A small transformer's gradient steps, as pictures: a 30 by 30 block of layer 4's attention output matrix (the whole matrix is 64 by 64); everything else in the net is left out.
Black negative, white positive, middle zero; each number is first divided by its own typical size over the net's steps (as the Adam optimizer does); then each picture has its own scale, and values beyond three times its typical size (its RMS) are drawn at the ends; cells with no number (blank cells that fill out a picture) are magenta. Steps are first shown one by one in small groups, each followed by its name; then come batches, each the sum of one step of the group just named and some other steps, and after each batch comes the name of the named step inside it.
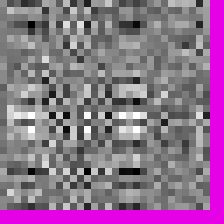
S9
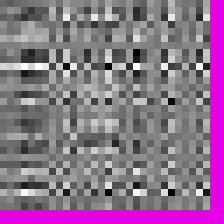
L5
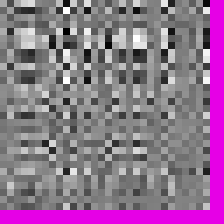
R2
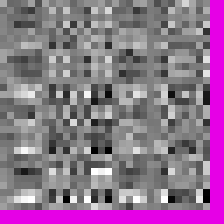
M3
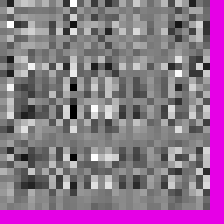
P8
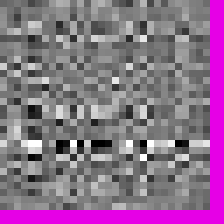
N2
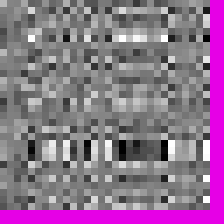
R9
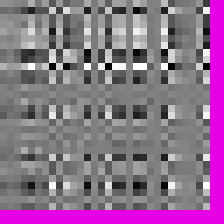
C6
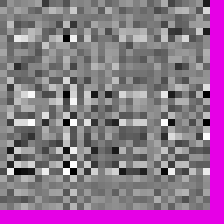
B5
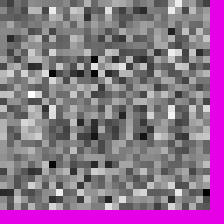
M3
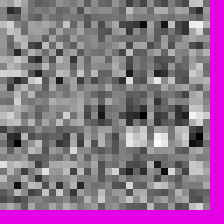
B5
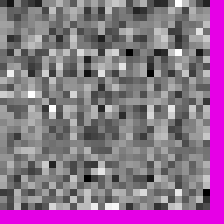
M3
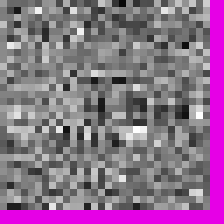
S9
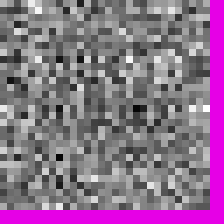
P8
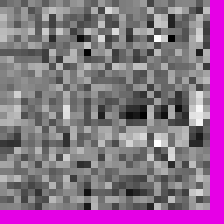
C6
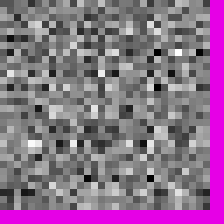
N2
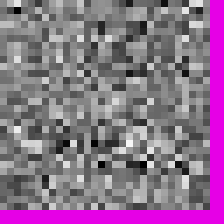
N2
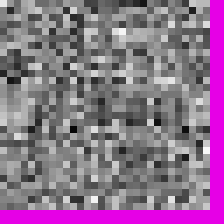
R9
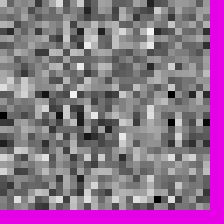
M3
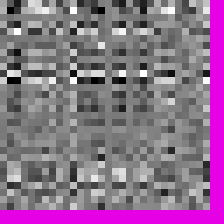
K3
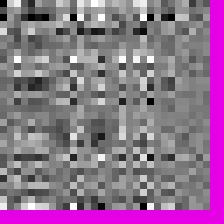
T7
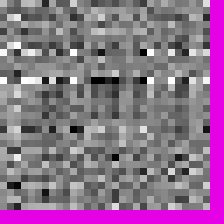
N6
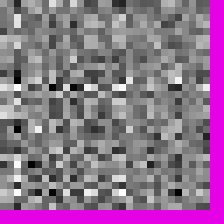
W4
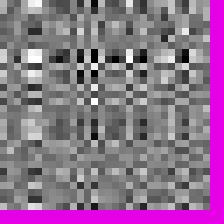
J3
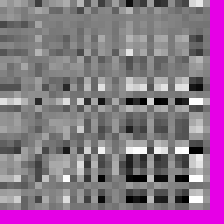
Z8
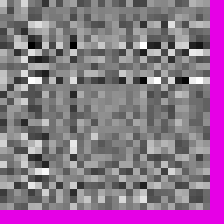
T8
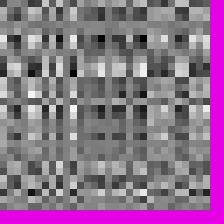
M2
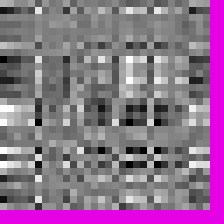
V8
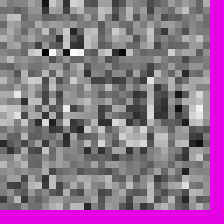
N6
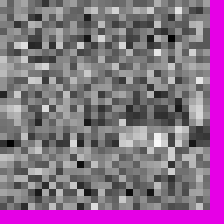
T8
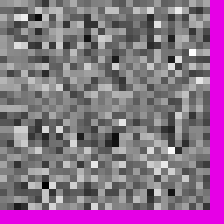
T8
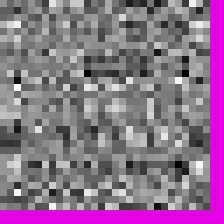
W4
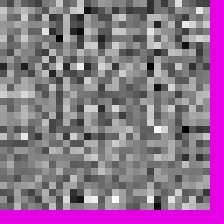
M2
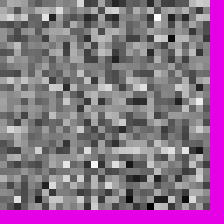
Z8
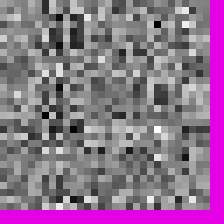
N6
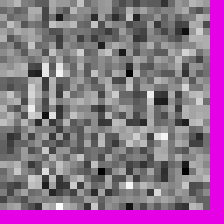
M2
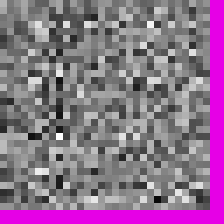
T8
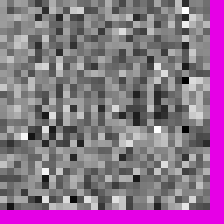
T8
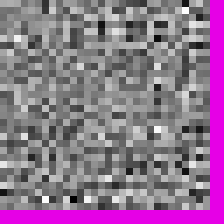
T8
